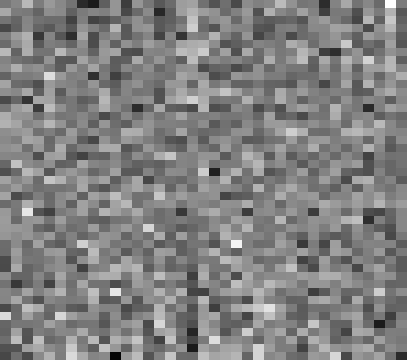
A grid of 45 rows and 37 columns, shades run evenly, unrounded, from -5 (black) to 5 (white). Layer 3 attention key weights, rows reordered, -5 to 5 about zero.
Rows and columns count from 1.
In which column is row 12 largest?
21
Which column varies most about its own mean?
18
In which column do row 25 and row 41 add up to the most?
15
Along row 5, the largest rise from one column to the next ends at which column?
8
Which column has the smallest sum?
37
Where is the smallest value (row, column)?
45, 11
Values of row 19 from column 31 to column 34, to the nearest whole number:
0 -1 0 2
